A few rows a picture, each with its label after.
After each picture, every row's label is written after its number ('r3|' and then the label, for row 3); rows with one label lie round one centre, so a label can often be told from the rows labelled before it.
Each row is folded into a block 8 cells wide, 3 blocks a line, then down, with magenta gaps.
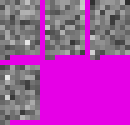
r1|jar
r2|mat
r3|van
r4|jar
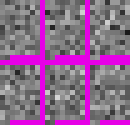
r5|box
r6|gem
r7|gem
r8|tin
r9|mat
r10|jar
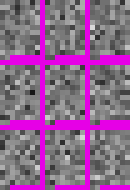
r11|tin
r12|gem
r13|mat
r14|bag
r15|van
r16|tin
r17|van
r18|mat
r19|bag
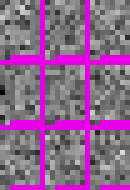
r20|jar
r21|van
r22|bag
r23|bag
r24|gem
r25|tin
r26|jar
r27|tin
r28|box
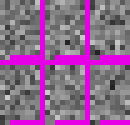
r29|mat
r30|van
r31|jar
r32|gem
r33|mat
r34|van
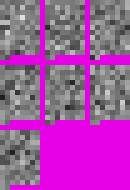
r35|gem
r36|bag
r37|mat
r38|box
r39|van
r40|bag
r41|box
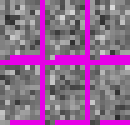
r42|box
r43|bag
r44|box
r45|tin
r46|jar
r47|mat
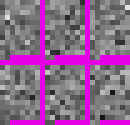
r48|jar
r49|van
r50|mat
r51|gem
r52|gem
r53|gem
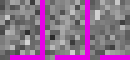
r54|jar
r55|bag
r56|jar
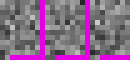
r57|bag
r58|van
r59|bag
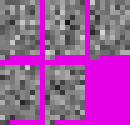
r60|box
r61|van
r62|box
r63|van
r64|box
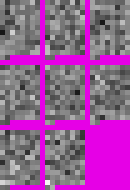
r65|box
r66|tin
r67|box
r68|van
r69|bag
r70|van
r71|box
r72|van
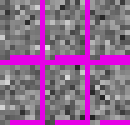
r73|mat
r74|tin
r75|tin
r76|jar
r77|mat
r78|bag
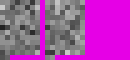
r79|gem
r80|bag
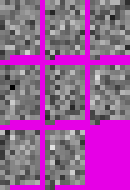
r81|bag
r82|gem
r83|van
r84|box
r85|bag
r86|jar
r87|bag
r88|jar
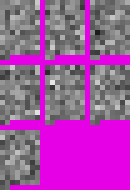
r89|mat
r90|van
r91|bag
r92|mat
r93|jar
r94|jar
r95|gem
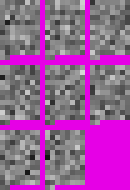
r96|jar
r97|mat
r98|van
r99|tin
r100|mat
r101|bag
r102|bag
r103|bag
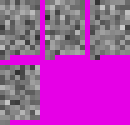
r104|bag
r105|van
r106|box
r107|tin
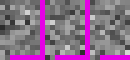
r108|box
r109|tin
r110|van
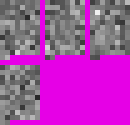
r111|tin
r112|tin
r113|jar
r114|van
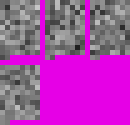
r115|mat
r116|box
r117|bag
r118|tin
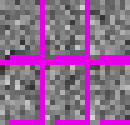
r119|gem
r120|mat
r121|tin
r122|jar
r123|van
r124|tin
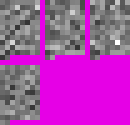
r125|mat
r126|bag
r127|jar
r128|bag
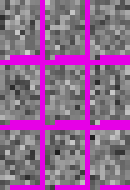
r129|bag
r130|bag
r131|box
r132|box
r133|gem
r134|mat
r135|bag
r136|box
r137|jar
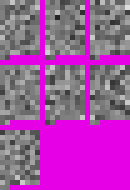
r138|mat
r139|tin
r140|mat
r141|bag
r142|gem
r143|van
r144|van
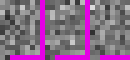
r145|box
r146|jar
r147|gem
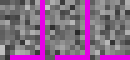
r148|tin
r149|gem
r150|tin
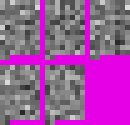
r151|mat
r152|box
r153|mat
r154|jar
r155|bag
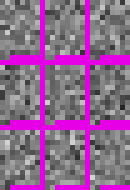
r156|gem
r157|tin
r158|jar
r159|box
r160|mat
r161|gem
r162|jar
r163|bag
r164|tin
